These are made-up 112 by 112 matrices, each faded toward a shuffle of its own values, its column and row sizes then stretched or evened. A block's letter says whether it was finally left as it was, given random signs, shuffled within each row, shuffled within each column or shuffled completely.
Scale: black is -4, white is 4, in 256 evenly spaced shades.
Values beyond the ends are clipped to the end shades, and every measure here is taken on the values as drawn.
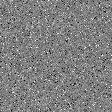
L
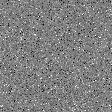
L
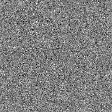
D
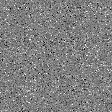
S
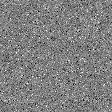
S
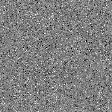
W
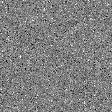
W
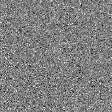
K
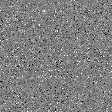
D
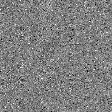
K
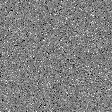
L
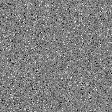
W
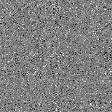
K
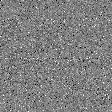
S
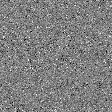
S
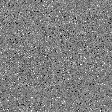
S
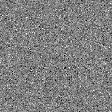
K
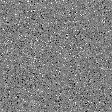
W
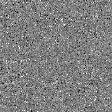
K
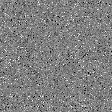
S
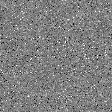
S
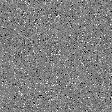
D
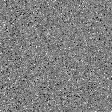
L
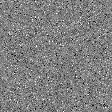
W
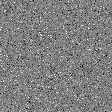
L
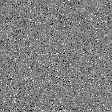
D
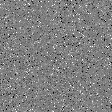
W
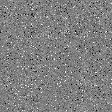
D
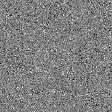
K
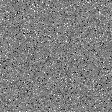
L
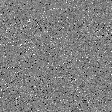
S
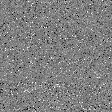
S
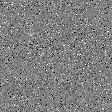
S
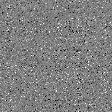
K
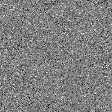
W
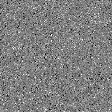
K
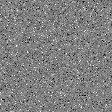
S
